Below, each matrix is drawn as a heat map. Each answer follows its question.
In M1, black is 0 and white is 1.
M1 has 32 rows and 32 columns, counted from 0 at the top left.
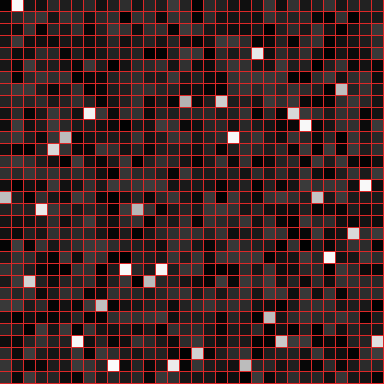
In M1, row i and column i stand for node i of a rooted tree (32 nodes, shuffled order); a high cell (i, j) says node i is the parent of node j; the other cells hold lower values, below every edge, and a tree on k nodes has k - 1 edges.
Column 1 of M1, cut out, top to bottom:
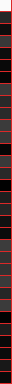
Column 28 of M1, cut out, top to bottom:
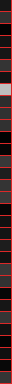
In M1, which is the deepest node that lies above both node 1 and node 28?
16
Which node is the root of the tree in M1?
17
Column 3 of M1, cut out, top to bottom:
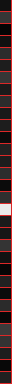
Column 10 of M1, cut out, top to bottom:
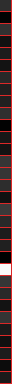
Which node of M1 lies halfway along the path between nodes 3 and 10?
29
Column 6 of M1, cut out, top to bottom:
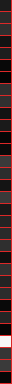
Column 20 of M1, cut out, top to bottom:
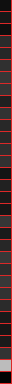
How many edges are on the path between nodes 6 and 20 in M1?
5
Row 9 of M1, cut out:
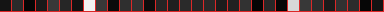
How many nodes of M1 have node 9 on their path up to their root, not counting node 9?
11
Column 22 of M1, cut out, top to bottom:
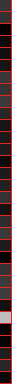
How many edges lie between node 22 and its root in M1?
6
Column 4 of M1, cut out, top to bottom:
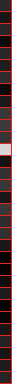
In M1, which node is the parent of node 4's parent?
23
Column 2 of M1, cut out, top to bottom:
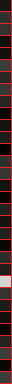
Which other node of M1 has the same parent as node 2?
12
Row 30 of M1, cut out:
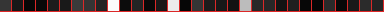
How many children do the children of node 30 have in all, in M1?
2
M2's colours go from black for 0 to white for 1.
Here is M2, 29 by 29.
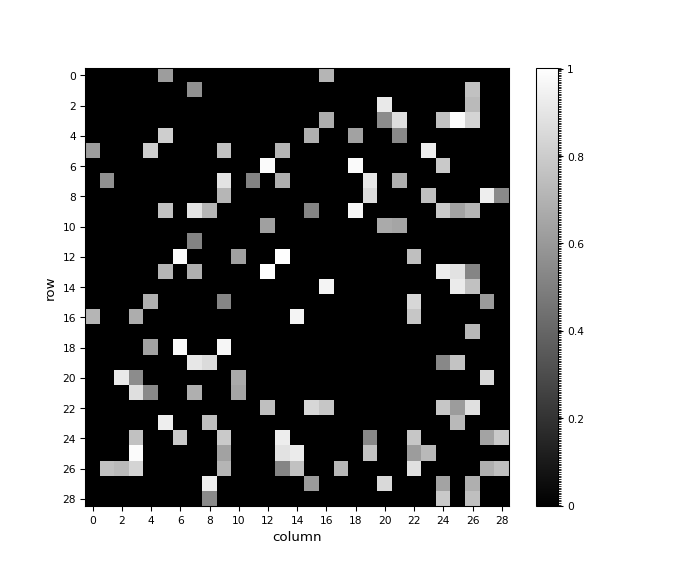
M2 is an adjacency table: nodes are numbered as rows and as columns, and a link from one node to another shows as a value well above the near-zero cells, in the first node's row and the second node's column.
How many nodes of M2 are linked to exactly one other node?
2
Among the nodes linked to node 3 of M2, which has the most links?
node 26
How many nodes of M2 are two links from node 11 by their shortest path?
5
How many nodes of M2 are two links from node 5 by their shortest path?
10
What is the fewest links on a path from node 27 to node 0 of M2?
4
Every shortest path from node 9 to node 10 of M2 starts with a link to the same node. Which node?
node 7
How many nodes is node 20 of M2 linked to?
4
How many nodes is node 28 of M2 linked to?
3
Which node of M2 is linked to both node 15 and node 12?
node 22
